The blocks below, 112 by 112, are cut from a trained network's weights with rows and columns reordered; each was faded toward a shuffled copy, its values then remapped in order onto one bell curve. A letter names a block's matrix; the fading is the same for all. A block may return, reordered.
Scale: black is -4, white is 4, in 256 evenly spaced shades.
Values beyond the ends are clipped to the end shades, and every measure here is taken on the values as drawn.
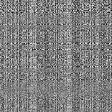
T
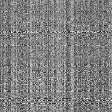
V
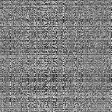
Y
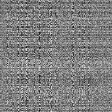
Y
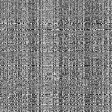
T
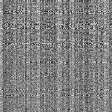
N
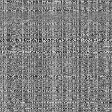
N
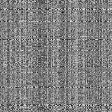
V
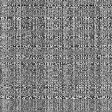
N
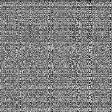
Y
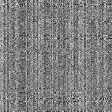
T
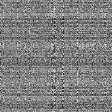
Y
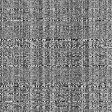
V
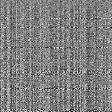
T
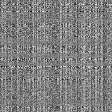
N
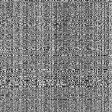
V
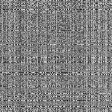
V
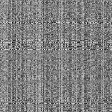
V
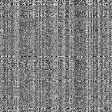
N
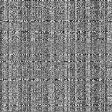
T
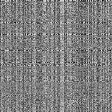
T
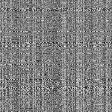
N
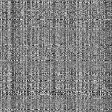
T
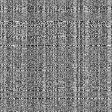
T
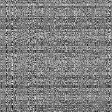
Y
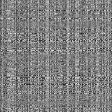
N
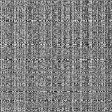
V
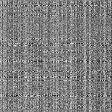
T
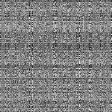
Y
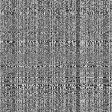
T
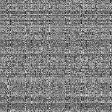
Y
